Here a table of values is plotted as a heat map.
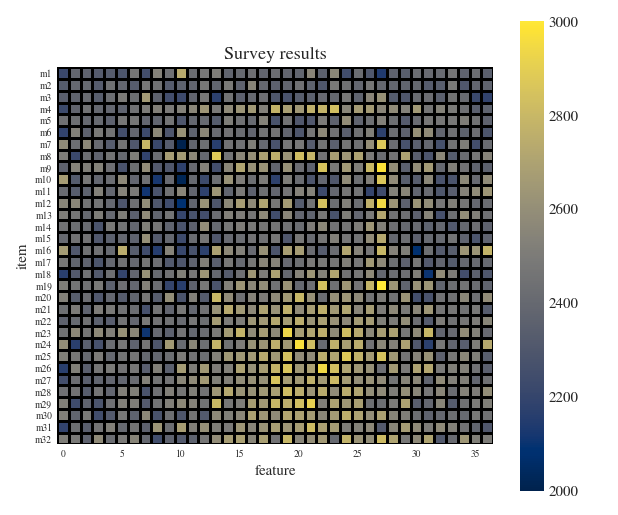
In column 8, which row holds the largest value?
m31
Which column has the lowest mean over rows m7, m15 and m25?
10
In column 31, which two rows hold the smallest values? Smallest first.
m18, m24
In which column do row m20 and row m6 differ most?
20
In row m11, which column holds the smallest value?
7
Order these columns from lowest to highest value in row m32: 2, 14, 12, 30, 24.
2, 12, 30, 14, 24
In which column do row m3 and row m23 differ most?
19
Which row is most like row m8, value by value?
m29
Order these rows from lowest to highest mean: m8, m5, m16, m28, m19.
m5, m16, m19, m8, m28
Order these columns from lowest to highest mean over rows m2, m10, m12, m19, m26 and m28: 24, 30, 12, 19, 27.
12, 30, 24, 19, 27
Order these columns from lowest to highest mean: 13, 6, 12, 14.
6, 12, 13, 14
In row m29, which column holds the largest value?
21
